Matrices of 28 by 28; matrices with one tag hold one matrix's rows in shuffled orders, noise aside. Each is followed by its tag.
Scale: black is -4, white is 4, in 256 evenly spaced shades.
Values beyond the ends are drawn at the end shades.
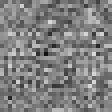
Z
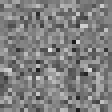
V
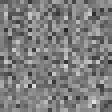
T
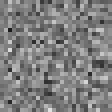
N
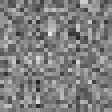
V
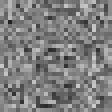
Z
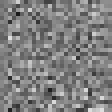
N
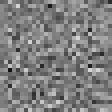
N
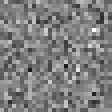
T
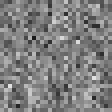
T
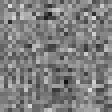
Z
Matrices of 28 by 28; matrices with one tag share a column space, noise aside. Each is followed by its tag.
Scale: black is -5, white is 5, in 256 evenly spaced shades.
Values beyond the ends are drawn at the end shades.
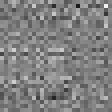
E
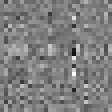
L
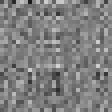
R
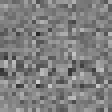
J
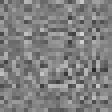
J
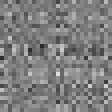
L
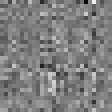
R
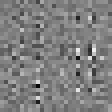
L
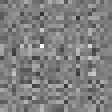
L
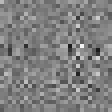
L
